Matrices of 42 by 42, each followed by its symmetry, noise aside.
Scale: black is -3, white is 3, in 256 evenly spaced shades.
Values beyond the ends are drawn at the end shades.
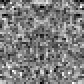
mirrored left to right.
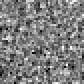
antisymmetric.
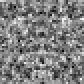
mirrored left to right.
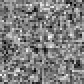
antisymmetric.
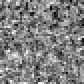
antisymmetric.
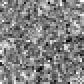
symmetric.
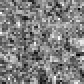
antisymmetric.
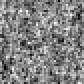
same after a half turn.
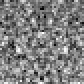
mirrored left to right.
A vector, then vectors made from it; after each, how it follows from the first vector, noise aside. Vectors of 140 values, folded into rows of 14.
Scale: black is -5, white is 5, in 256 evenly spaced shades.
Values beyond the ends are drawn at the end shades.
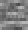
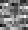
wrapped around, scaled up.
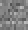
partly zeroed.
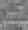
shrunk.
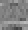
partly zeroed.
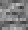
negated.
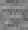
reversed, shrunk.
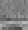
partly zeroed.
